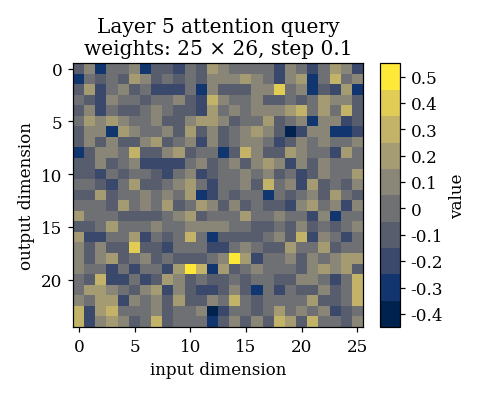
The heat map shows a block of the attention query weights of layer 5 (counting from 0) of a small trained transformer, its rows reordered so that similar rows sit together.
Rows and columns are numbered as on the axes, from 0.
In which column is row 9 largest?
17
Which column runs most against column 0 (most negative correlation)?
12
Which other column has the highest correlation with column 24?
19
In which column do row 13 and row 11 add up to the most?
21
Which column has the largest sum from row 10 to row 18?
10
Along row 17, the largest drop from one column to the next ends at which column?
6
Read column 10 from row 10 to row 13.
0.1 0.2 0.2 0
